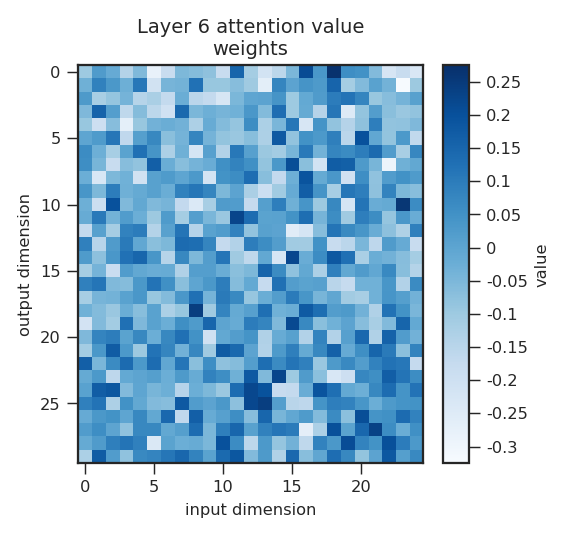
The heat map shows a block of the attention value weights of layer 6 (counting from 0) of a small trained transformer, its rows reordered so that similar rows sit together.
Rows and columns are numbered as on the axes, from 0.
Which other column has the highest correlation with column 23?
13
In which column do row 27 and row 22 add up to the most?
21
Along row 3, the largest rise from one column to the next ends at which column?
7
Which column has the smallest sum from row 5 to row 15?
1
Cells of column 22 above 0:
18
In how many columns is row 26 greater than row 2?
18
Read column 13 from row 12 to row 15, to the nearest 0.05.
0 0.05 0 0.15
